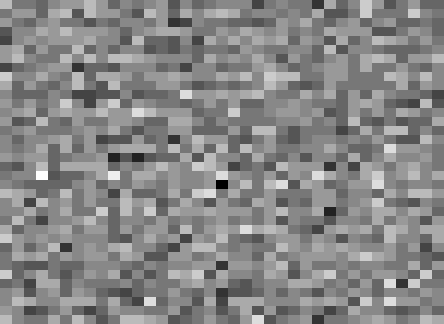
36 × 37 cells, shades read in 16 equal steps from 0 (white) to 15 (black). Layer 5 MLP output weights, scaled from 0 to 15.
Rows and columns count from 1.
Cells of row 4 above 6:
18
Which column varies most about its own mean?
19
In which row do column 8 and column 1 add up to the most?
8
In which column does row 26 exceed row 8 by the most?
27
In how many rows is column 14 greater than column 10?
17
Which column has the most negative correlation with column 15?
5
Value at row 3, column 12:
7
